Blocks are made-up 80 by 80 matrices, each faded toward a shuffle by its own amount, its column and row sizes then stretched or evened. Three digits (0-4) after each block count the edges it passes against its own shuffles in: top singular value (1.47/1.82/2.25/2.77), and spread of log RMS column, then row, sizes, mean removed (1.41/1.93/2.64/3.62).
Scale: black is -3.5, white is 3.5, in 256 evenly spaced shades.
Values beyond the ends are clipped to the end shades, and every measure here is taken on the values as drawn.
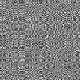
4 0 2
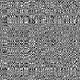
4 1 3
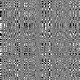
4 4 2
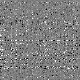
2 2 3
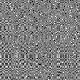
4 1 1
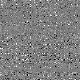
1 2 3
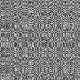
4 3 0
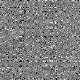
2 1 2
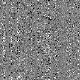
1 3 1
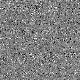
0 0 2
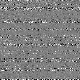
1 0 4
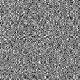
3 0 0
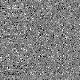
1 1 1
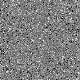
0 1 1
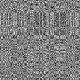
4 0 0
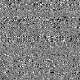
2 0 3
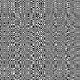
4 4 2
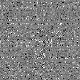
1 1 3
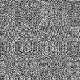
3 0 1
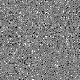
2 0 1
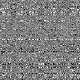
3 1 3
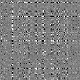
4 3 3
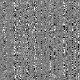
2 4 1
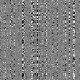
4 4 1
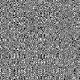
3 2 1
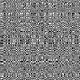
4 1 3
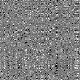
3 2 1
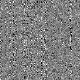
1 3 0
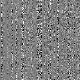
1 4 1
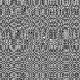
4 2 0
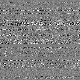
0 0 4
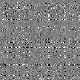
3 2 3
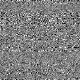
1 0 3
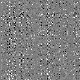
2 3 2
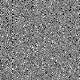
2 2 0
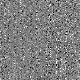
0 2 0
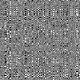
4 3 2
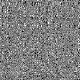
2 2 1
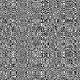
4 3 1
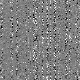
1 4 0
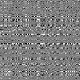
4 0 4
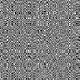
4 3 2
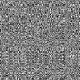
3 2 2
